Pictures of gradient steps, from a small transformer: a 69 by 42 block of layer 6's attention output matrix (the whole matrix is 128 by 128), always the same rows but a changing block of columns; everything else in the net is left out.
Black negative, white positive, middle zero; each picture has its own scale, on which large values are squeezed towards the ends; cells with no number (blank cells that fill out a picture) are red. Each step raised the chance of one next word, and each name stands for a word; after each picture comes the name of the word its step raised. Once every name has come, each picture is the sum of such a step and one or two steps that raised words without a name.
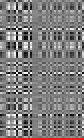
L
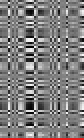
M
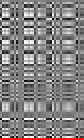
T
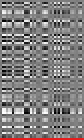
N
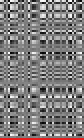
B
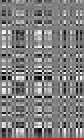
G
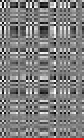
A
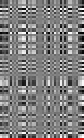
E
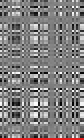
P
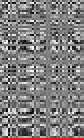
N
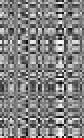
T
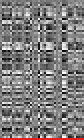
P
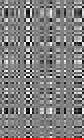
N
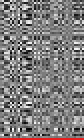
B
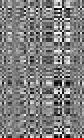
E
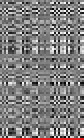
E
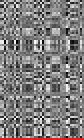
T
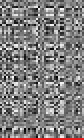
G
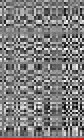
M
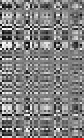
L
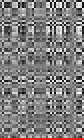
A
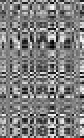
L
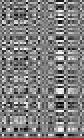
B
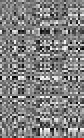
G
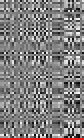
B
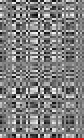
B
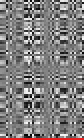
B
